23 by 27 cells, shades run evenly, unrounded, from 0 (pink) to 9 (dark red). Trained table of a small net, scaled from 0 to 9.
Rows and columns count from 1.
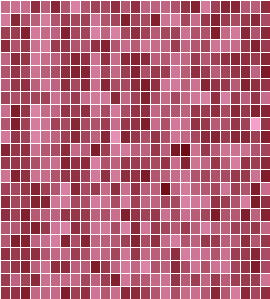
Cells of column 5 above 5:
4
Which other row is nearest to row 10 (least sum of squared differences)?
14
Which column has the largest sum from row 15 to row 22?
3
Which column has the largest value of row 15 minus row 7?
17
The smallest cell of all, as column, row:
26, 10
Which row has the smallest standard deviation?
22
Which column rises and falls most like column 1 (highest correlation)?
18
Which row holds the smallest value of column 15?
21
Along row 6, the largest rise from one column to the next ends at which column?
27
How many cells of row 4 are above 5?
11
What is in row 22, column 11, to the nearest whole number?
6
